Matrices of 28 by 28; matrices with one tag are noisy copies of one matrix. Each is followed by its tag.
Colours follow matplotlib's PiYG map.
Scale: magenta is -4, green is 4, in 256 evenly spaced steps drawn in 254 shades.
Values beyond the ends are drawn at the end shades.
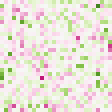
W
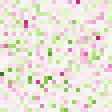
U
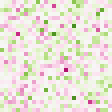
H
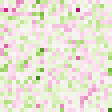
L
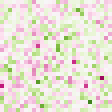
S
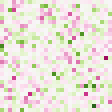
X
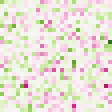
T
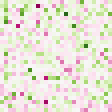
H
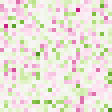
L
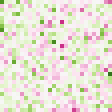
T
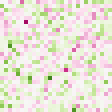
U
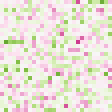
U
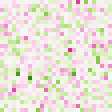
U
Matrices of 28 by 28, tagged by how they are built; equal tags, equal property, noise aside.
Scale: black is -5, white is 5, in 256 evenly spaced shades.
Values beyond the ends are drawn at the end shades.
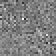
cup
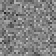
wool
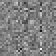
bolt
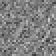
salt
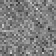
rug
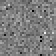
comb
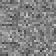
bolt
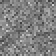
salt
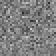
bolt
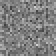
wool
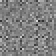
bolt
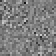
cup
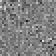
cup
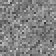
salt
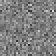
bolt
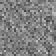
rug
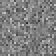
wool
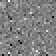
comb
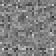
bolt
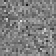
cup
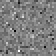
comb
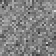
salt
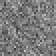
rug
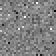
comb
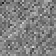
salt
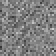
wool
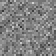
salt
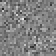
cup
